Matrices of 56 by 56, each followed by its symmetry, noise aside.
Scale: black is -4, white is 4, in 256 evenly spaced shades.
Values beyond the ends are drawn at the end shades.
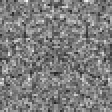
mirrored left to right.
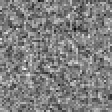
antisymmetric.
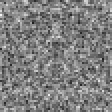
mirrored left to right.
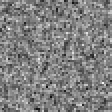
same after a half turn.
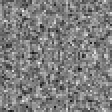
mirrored top to bottom.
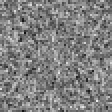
same after a half turn.
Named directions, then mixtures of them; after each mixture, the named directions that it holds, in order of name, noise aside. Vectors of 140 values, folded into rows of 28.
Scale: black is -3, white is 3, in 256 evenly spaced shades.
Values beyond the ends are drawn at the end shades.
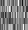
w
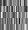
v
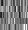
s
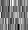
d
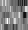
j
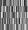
v.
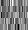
d, s.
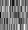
d, s.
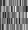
v, w.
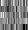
s, w.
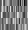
j, v.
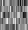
j, v.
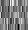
d.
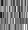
s.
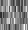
j, s.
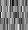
d.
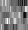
j.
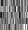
s.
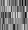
j, w.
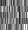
s, v.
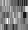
j.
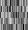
d, w.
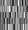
d, w.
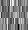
d.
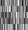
w.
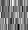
d.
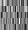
v.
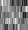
d, j.
